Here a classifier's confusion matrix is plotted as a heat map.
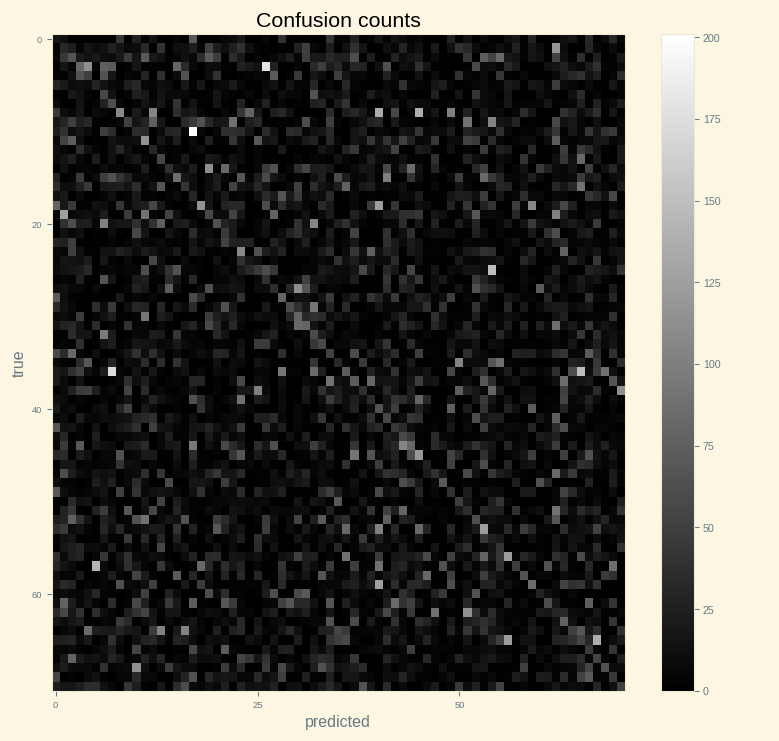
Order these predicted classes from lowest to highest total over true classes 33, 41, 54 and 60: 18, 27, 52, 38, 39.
18, 39, 38, 27, 52
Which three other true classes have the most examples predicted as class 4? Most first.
3, 64, 35
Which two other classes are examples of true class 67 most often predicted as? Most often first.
2, 23
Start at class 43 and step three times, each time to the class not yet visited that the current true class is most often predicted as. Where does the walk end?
28
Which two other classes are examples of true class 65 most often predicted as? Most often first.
67, 56
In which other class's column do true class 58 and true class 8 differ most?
40
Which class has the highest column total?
62
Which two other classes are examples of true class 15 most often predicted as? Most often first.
41, 53
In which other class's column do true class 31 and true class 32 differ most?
6
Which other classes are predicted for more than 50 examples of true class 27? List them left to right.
14, 19, 30, 31, 52, 60
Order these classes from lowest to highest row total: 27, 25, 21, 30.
21, 30, 27, 25
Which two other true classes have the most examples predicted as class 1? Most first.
19, 61
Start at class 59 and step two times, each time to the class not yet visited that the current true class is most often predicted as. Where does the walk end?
49
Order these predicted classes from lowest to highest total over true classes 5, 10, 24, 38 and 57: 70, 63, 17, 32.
32, 63, 70, 17
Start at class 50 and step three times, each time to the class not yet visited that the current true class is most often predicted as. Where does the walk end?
13
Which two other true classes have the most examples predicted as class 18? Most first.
57, 9
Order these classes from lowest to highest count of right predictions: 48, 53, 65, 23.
65, 48, 23, 53
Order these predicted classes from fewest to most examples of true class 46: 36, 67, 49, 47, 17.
47, 67, 17, 36, 49
